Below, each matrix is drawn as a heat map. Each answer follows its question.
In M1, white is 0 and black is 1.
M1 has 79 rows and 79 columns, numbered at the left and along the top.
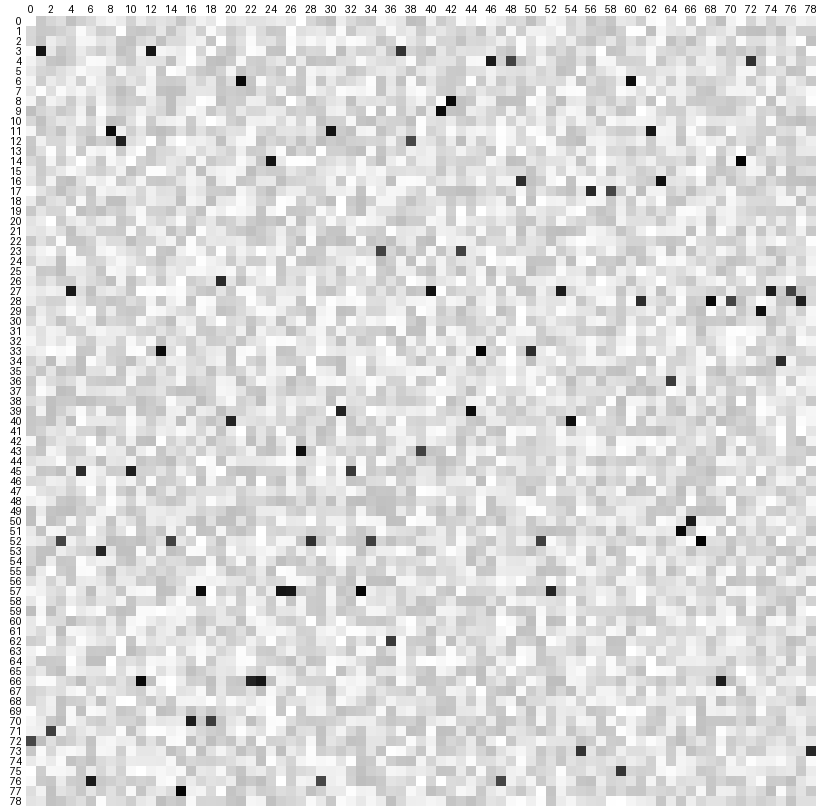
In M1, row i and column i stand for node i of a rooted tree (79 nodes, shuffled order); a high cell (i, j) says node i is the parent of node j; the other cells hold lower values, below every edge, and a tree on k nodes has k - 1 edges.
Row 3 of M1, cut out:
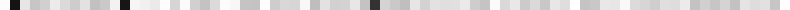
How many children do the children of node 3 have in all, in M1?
2
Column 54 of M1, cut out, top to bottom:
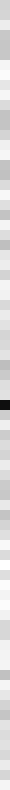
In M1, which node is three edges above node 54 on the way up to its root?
43
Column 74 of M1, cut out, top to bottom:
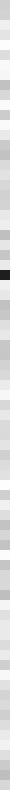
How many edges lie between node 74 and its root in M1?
7
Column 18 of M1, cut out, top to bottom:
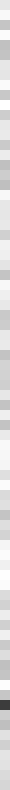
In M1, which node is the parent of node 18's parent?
28
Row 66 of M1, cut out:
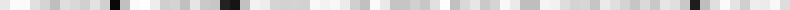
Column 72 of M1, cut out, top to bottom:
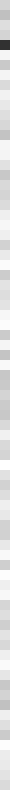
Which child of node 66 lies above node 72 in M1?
23
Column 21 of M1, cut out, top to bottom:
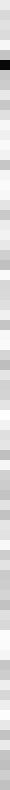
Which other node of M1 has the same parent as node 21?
60
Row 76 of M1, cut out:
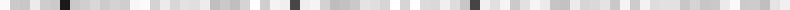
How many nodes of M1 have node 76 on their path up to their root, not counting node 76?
8
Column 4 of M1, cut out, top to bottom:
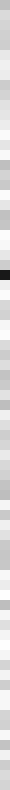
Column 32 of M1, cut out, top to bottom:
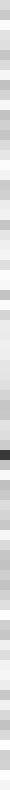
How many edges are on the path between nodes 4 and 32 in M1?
8
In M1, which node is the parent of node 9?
12
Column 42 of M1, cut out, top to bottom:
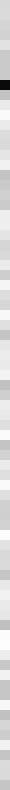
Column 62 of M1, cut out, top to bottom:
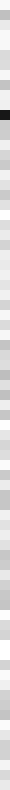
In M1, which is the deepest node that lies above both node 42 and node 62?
11
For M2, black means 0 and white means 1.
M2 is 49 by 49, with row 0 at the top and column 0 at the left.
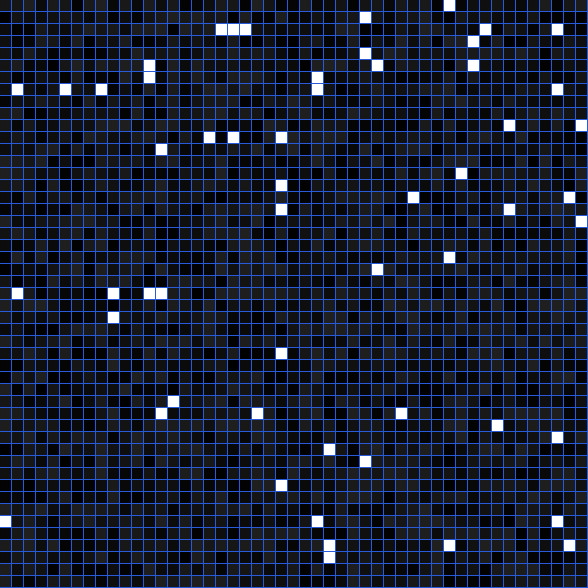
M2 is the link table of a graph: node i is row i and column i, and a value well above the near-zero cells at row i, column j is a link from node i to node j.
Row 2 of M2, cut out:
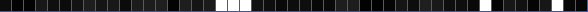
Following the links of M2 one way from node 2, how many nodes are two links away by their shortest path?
3
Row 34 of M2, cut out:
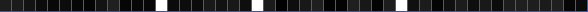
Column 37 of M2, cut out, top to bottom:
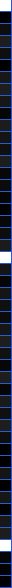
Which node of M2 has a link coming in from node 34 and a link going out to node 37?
node 21
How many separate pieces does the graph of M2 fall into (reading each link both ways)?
6
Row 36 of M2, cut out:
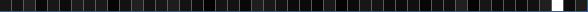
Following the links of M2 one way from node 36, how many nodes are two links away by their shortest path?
1
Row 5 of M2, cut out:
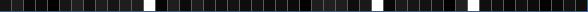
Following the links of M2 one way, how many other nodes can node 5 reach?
4
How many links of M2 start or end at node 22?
1
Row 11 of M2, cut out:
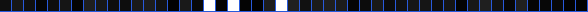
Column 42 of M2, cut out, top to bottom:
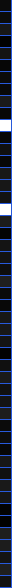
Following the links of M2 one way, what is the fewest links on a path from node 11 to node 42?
2
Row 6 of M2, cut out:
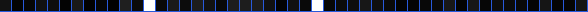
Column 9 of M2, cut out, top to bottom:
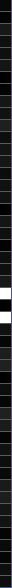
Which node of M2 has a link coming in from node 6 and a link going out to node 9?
node 26
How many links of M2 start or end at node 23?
5
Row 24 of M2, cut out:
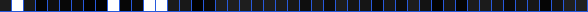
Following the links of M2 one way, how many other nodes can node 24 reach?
5
